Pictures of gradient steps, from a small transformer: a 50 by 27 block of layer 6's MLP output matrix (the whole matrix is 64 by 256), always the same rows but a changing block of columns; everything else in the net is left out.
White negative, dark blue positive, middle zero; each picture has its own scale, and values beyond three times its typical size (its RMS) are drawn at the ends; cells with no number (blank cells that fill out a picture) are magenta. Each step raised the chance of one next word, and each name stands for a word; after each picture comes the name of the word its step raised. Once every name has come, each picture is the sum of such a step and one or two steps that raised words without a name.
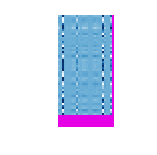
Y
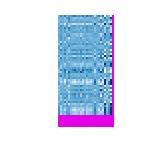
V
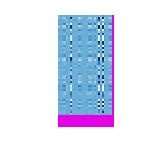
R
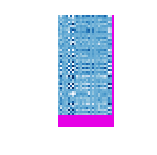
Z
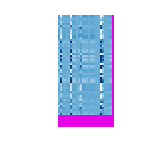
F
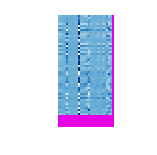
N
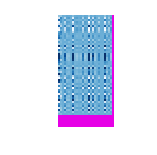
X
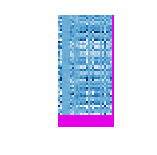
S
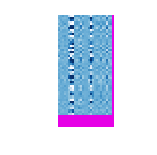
R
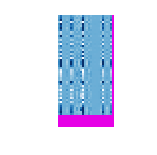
V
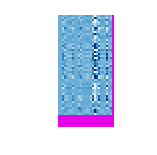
X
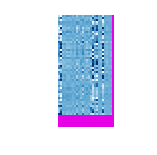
S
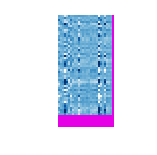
V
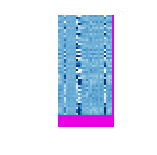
V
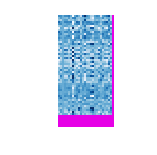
F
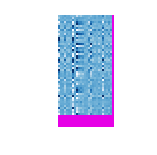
N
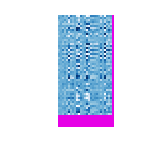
N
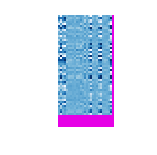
R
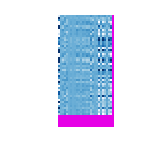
R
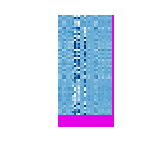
S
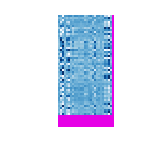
S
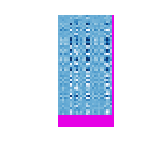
N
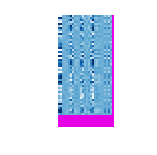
V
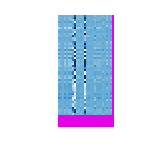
N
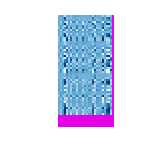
V
